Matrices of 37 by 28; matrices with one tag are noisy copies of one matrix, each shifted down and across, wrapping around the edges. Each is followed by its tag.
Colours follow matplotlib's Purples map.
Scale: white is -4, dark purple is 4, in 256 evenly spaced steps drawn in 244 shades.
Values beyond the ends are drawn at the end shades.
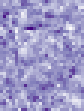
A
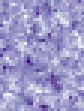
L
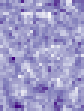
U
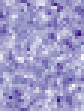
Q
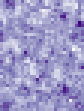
L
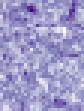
U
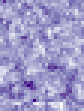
U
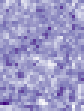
A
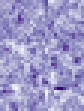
A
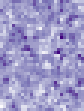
Q
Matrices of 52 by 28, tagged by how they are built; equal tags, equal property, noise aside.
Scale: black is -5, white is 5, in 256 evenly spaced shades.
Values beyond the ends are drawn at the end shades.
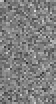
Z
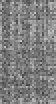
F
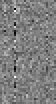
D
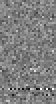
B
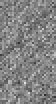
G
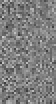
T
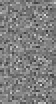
Z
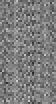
Z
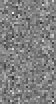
D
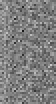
Z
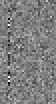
D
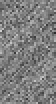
G
